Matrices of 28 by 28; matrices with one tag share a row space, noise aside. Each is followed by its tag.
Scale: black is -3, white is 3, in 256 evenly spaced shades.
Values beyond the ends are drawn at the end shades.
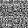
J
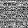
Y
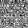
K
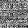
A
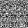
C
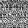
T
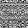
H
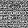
T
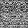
C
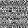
T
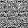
Y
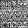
A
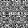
C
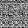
J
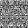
J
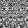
C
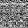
C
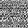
T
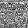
Y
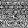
J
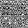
H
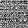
A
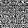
H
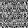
T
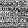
A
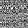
A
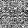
H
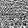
K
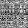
K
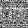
C
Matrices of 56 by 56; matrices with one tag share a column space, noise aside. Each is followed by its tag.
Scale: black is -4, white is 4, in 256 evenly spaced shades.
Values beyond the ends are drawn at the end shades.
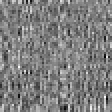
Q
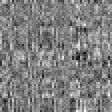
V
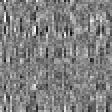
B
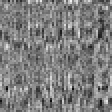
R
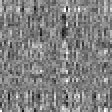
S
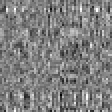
S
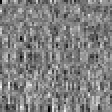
Q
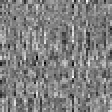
V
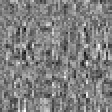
V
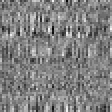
B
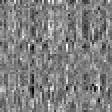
R
